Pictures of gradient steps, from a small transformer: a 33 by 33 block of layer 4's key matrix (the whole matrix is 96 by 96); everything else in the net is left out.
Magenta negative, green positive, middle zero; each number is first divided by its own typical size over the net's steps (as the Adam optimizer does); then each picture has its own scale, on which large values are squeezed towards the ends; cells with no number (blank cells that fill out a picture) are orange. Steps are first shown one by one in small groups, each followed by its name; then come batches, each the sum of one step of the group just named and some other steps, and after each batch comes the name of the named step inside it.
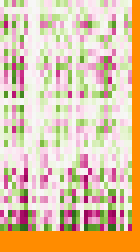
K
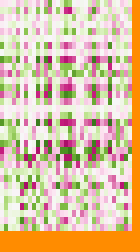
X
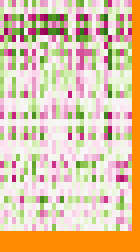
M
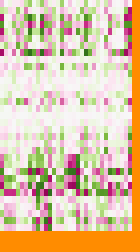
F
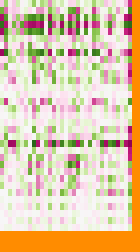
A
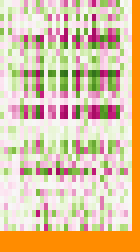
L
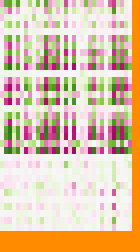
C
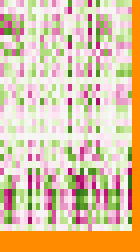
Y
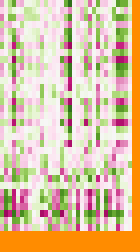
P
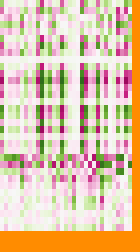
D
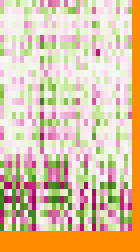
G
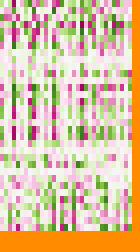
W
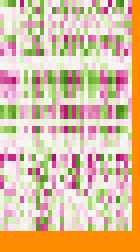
F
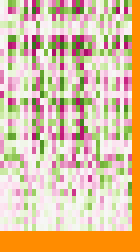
D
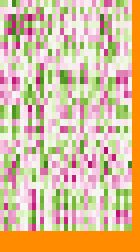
D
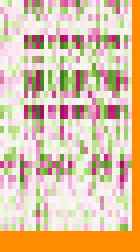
L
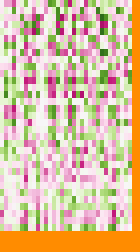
K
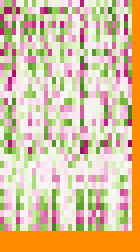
A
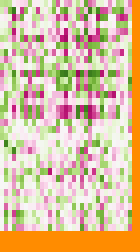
L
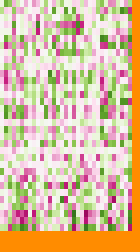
K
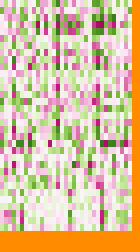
A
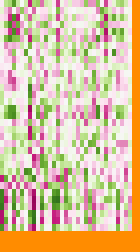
G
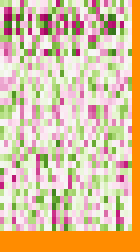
W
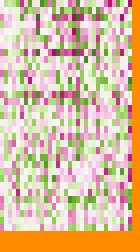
A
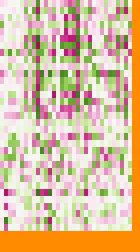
L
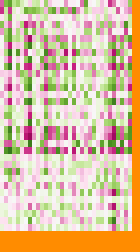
C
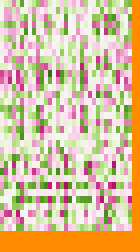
D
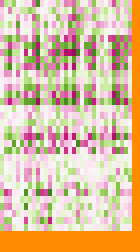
C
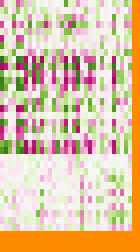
P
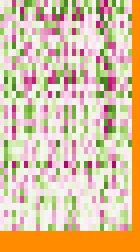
W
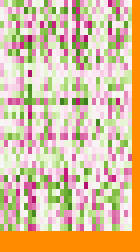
G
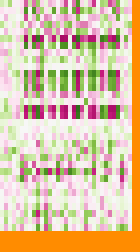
L
